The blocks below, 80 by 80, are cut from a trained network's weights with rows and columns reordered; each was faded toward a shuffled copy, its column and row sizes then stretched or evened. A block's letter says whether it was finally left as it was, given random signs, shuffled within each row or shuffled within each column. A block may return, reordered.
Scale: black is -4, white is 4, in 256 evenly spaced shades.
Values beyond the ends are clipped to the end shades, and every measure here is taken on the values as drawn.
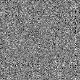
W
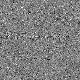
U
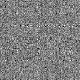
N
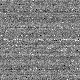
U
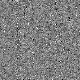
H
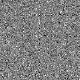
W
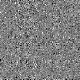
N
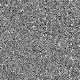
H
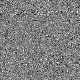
U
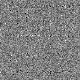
W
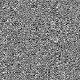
N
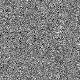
W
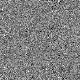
W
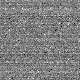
U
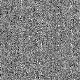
H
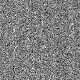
H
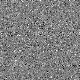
U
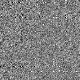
W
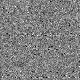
U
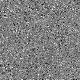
U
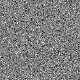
H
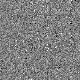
W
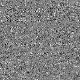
W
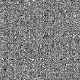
N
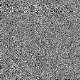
W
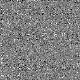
W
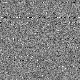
U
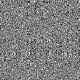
N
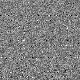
U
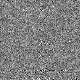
W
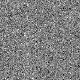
H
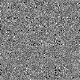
W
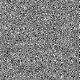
W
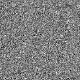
W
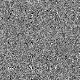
W
